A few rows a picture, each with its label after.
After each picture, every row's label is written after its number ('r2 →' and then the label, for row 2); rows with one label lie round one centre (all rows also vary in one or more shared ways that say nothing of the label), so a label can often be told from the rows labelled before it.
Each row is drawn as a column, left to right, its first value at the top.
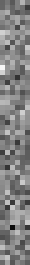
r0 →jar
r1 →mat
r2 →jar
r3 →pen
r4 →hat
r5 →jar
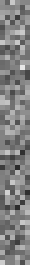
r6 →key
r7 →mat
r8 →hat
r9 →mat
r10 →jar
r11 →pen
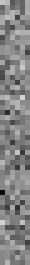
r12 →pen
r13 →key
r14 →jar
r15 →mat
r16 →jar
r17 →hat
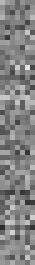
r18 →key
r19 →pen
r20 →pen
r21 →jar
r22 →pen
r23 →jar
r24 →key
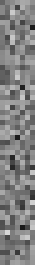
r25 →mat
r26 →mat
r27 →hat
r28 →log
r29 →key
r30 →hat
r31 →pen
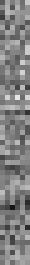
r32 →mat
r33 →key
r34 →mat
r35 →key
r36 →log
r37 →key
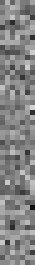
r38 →pen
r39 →hat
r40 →key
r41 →hat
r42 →pen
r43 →jar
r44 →mat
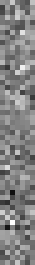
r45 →log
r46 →key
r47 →pen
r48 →key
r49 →jar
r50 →jar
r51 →hat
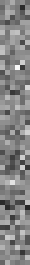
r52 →jar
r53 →key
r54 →hat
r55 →jar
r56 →log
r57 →mat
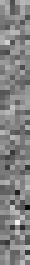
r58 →hat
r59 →hat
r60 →jar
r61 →pen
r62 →key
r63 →mat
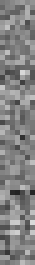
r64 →mat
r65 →mat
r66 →pen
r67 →pen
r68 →log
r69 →key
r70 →pen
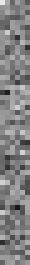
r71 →hat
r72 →hat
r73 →mat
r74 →mat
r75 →mat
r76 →pen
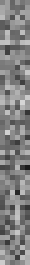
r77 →key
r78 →hat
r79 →mat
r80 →pen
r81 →mat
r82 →key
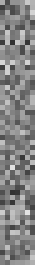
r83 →log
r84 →jar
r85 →log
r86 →pen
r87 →hat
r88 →log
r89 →key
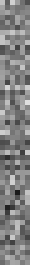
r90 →hat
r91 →mat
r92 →hat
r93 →pen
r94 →jar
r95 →mat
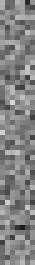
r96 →hat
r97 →pen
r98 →mat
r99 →key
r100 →key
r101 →jar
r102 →log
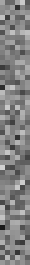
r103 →key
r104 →mat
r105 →pen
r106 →log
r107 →hat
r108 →jar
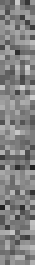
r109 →mat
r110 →jar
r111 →mat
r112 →hat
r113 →mat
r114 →jar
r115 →pen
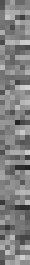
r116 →jar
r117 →key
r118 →key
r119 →mat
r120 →mat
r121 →mat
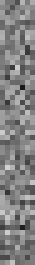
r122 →hat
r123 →pen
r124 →log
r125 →jar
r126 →key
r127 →hat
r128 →hat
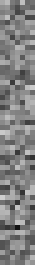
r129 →hat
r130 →hat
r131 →mat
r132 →jar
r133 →pen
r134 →mat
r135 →mat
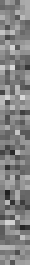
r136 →jar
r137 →pen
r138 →jar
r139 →mat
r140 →key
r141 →key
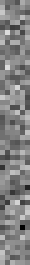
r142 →key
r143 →jar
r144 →pen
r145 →pen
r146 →key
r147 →hat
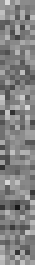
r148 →key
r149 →hat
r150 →key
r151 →mat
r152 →key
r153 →mat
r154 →pen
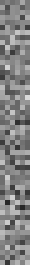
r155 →pen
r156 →jar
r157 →hat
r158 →pen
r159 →mat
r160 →pen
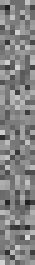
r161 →log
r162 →log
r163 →key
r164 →jar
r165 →mat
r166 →key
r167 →log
